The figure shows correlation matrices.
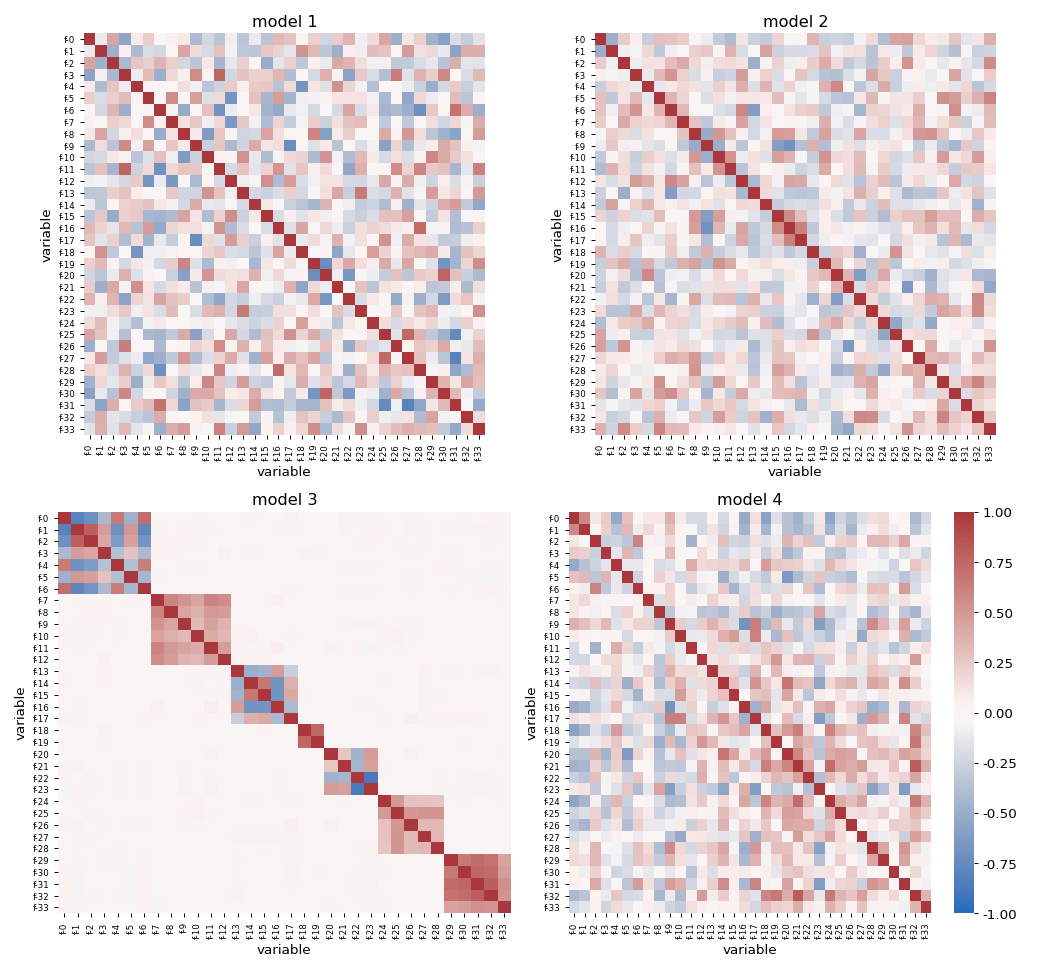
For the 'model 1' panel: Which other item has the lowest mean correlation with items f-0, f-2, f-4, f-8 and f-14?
f-29
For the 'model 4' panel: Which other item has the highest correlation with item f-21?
f-32
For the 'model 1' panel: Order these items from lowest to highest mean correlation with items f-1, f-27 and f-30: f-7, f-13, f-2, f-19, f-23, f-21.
f-2, f-21, f-7, f-13, f-23, f-19
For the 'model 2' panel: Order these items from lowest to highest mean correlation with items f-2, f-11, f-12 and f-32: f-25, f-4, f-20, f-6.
f-25, f-20, f-4, f-6
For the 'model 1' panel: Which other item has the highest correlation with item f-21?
f-4
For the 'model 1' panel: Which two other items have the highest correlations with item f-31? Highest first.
f-6, f-14
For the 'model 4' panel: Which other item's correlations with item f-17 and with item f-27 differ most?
f-10
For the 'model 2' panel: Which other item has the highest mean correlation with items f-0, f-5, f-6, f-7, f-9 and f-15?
f-33
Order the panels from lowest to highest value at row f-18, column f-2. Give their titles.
model 1, model 4, model 3, model 2
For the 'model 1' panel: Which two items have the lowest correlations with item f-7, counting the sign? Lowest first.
f-12, f-15
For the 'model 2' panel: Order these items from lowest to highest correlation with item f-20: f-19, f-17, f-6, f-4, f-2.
f-6, f-17, f-2, f-19, f-4
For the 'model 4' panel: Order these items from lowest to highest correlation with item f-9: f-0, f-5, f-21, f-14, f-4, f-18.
f-18, f-21, f-4, f-5, f-14, f-0
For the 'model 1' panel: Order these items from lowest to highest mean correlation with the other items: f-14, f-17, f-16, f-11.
f-14, f-17, f-16, f-11
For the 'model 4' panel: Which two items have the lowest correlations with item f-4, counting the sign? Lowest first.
f-0, f-1
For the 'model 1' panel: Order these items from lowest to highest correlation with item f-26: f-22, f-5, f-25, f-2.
f-22, f-2, f-25, f-5
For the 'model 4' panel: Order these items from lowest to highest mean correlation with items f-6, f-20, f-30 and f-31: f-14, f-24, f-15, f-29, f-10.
f-15, f-24, f-10, f-29, f-14
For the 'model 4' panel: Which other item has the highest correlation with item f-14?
f-20
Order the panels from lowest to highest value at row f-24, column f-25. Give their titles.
model 2, model 1, model 4, model 3
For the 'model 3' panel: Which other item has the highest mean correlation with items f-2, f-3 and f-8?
f-1
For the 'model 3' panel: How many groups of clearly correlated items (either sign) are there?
7
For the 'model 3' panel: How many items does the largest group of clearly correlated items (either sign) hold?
7
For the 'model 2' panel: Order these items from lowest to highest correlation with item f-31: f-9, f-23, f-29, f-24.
f-24, f-23, f-9, f-29
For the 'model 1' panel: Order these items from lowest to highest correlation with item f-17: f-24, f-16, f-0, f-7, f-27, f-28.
f-7, f-16, f-24, f-28, f-0, f-27
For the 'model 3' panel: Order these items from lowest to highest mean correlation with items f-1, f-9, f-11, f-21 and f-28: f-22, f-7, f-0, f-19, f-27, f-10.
f-0, f-22, f-19, f-27, f-10, f-7
